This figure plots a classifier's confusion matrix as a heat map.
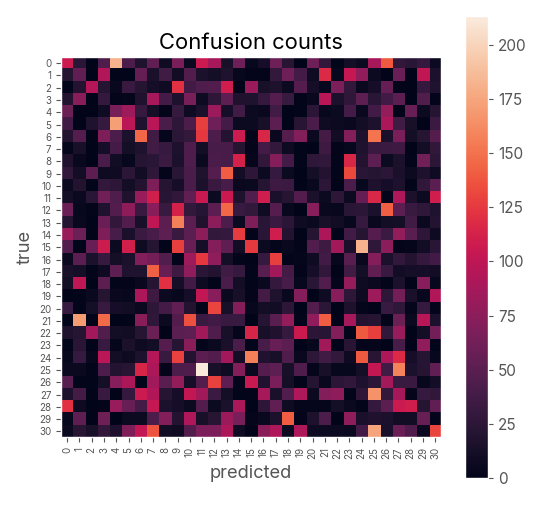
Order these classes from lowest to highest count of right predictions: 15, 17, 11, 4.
4, 17, 11, 15
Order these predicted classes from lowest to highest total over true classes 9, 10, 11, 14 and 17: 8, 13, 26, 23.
26, 8, 23, 13
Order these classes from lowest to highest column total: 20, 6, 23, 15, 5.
20, 15, 5, 23, 6
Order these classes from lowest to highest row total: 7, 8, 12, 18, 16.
7, 18, 8, 16, 12
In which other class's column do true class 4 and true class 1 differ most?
21
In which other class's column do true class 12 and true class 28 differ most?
13
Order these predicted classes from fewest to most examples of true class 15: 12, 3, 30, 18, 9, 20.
18, 30, 20, 12, 3, 9
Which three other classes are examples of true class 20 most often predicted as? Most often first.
12, 14, 9
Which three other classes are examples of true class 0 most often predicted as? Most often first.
4, 26, 11
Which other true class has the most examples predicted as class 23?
9
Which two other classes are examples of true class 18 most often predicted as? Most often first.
8, 1
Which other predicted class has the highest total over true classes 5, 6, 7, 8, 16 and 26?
11
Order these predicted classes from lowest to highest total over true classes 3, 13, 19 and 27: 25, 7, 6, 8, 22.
8, 22, 6, 25, 7
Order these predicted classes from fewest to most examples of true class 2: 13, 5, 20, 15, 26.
20, 5, 26, 15, 13
